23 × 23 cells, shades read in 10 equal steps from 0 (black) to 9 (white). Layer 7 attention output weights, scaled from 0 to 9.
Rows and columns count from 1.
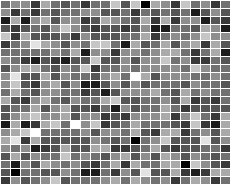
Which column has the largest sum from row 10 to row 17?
2
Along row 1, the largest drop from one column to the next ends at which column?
15
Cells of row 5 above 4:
9
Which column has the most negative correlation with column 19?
18
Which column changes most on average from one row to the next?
4
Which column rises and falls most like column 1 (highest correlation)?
21
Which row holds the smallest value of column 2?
22
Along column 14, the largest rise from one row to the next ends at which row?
10
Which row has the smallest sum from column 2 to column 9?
8
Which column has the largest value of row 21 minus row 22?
20
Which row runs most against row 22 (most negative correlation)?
1
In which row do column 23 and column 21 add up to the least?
3
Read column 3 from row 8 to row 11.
2 6 3 3
